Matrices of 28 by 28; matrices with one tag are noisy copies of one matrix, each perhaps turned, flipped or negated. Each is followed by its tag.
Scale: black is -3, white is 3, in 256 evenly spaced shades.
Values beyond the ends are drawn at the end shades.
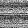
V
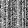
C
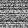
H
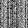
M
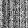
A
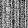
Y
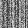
Y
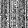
M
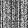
M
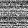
C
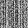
H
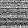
A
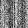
V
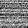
Y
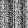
V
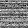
Y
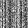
C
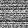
H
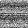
V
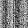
V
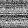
V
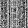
M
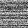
Y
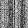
V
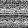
V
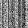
A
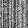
Y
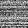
C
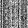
M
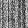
A
